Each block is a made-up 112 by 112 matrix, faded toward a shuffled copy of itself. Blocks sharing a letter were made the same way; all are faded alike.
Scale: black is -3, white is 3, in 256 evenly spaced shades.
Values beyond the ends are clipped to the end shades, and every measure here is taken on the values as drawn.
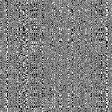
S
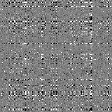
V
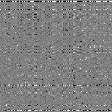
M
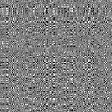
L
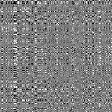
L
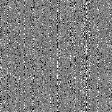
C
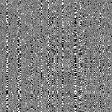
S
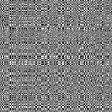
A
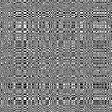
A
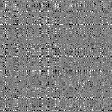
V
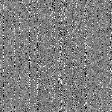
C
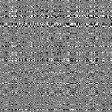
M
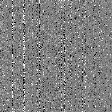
C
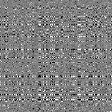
M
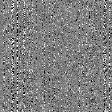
C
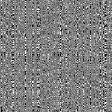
S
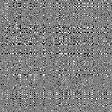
V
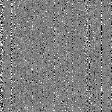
C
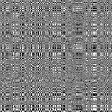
A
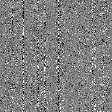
C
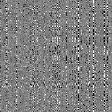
S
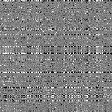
M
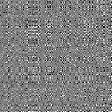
L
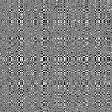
A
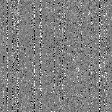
C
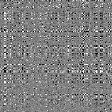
V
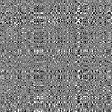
L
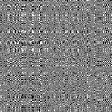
L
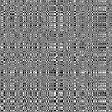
A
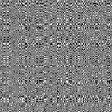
L
